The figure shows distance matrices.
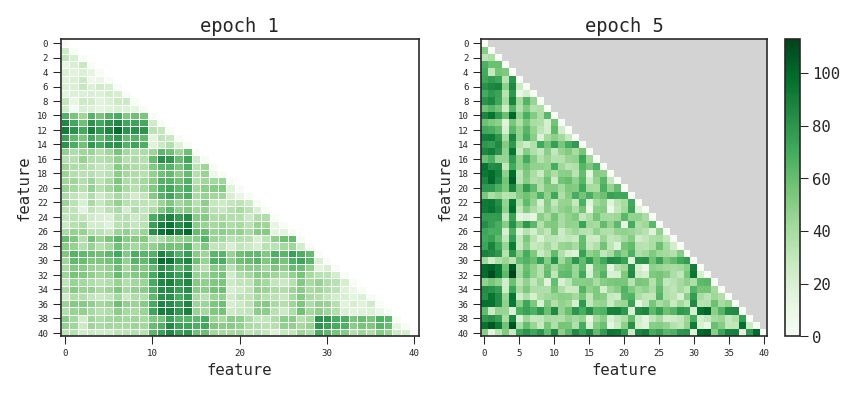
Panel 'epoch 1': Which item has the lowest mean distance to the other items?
4
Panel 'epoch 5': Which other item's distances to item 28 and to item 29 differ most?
19
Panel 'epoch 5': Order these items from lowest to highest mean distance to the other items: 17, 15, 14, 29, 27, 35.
27, 15, 35, 29, 17, 14
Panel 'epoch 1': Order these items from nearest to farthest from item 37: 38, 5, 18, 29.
5, 29, 18, 38
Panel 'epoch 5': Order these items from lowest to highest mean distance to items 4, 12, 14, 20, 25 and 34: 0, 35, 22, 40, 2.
22, 35, 40, 2, 0
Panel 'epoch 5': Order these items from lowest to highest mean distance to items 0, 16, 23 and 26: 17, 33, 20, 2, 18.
33, 18, 20, 2, 17
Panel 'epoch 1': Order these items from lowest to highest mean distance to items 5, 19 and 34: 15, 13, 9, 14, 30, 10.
9, 15, 30, 10, 13, 14
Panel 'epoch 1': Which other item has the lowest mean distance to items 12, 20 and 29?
19
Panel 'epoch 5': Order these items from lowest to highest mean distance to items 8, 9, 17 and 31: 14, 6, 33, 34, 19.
34, 33, 19, 6, 14
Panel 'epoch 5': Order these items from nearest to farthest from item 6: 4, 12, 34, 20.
34, 12, 20, 4
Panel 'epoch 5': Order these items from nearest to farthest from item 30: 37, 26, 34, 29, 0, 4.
37, 4, 0, 26, 34, 29
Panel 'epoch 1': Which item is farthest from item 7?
12
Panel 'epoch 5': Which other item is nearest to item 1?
40
